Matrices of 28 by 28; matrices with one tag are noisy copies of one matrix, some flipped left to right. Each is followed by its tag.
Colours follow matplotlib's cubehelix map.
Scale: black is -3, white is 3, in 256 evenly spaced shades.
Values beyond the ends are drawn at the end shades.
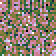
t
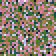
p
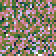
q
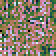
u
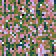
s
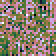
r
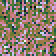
t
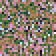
p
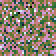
q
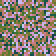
p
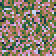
q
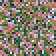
p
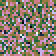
q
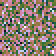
q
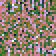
t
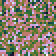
u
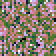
s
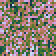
r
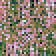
r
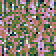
s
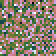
q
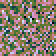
q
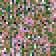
t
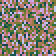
p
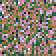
p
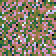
p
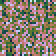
u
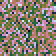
p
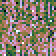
u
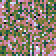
t
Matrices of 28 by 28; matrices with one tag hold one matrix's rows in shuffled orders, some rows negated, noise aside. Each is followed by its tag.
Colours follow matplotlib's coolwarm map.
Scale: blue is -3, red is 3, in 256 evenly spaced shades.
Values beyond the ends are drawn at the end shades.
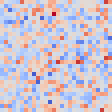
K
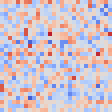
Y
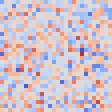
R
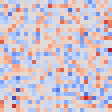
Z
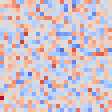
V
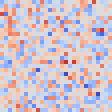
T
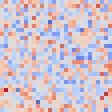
K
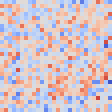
Z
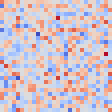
Z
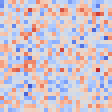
Y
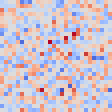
V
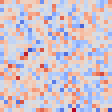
V
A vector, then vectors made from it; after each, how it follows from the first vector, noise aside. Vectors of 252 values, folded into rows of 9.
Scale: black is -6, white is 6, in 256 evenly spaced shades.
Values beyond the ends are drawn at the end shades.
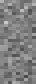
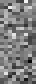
reversed, negated, scaled up.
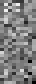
reversed, negated, scaled up.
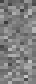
negated.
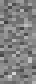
reversed.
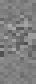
reversed, partly zeroed.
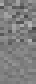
wrapped around, partly zeroed.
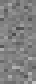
reversed, partly zeroed.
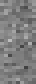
wrapped around, negated, partly zeroed.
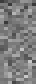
negated.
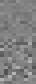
reversed, partly zeroed.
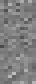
reversed, partly zeroed.
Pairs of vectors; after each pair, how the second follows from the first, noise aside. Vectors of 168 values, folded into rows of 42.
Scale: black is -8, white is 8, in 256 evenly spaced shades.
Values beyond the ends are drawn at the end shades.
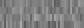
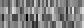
wrapped around, scaled up.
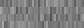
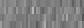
reversed, negated, partly zeroed.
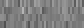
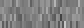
reversed, negated.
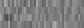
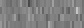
reversed, negated, partly zeroed.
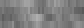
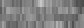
wrapped around, negated.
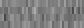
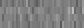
negated, partly zeroed.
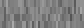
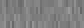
negated, shrunk.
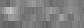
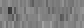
negated, partly zeroed.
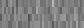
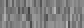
reversed, negated.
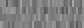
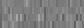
reversed, negated, partly zeroed.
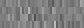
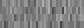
wrapped around, negated.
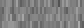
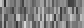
reversed, negated, scaled up.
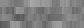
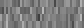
shuffled.
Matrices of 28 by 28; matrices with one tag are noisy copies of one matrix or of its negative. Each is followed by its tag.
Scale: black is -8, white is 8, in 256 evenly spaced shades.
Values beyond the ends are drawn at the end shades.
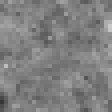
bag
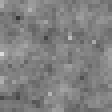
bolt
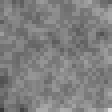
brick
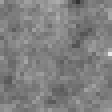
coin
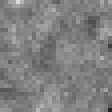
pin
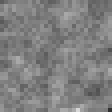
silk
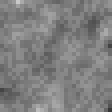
pin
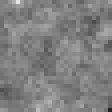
pin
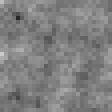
bolt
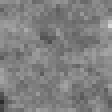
bag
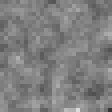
silk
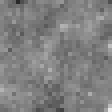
pin
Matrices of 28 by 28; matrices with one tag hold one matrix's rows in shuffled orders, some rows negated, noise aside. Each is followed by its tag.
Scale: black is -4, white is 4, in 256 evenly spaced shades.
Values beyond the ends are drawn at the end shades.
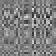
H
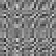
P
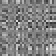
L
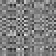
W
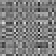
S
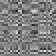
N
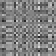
S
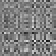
H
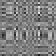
S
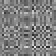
H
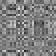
W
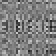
L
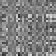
L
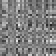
L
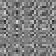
P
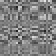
N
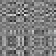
W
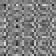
P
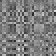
W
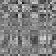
N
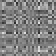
S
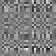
H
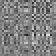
H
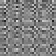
P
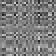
S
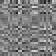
N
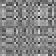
S
